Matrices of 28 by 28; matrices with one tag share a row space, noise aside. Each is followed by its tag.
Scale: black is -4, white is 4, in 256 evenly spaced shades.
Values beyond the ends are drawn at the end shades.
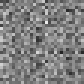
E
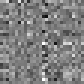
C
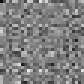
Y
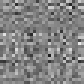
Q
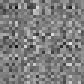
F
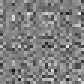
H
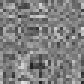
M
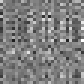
H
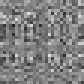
Q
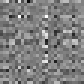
C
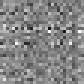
Q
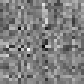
C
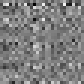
F
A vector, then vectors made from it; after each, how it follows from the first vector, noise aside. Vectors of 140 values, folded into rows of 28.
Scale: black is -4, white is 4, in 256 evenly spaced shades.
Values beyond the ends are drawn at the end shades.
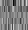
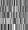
reversed, negated.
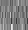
wrapped around, negated, partly zeroed.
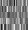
reversed, negated.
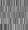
reversed, negated, shrunk.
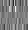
wrapped around, negated, partly zeroed.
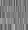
reversed, negated, shrunk.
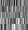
reversed, negated.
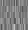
reversed, negated, shrunk.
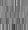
reversed, shrunk.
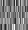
reversed, negated.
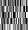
wrapped around, negated, scaled up.
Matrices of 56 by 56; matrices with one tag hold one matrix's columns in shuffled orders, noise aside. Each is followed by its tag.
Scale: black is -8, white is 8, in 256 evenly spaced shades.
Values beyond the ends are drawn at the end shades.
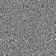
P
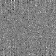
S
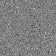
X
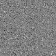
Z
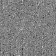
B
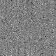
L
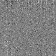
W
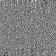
S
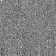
B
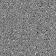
Z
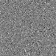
X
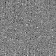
L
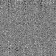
W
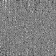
S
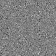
Z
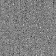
L
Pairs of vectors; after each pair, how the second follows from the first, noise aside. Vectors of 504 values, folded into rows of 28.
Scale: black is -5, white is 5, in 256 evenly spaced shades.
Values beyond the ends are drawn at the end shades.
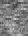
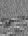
wrapped around, partly zeroed.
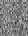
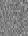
wrapped around, shrunk.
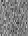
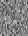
sign-scrambled.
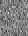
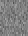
wrapped around, negated, shrunk.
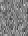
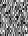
reversed, scaled up.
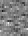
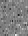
wrapped around, partly zeroed.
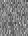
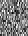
reversed, scaled up.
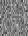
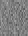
wrapped around, shrunk.
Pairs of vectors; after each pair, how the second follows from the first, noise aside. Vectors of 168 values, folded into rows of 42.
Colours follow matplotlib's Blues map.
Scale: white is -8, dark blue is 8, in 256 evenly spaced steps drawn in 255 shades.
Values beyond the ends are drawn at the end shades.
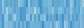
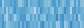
copied.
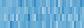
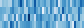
scaled up.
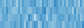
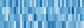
negated, scaled up.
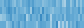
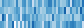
wrapped around, scaled up.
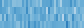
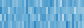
copied.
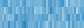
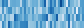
scaled up.
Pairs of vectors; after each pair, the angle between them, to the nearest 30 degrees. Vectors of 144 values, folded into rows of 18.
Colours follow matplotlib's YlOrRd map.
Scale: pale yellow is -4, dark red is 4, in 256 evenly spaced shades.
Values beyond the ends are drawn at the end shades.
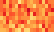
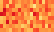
60 degrees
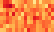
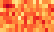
30 degrees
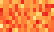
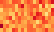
150 degrees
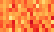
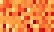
120 degrees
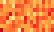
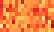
90 degrees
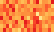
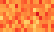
150 degrees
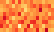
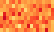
30 degrees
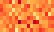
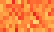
150 degrees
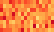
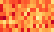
30 degrees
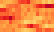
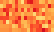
60 degrees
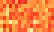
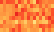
60 degrees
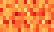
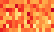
120 degrees
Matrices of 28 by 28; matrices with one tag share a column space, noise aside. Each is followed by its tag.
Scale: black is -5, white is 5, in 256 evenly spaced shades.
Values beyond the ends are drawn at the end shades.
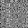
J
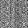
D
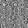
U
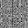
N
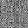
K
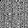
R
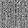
R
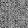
U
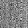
U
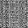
D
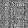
U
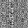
N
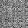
K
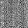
D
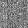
R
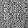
R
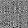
D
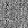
U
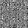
U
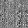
N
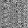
J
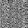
J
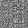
J
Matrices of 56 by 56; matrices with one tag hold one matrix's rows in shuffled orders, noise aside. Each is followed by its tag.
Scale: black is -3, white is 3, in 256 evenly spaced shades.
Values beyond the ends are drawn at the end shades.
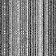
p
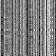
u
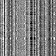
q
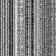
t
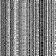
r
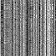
u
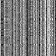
u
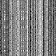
p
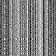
p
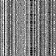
q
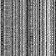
u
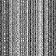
p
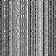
p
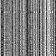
u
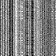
t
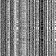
r
